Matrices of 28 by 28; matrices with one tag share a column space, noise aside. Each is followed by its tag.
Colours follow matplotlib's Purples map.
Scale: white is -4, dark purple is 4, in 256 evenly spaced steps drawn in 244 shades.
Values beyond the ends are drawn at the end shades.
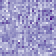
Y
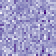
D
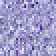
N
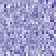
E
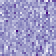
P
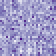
D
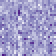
D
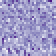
N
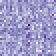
D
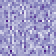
P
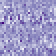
Y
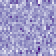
N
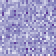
D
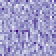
P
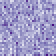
D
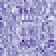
Y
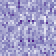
Y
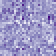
Y
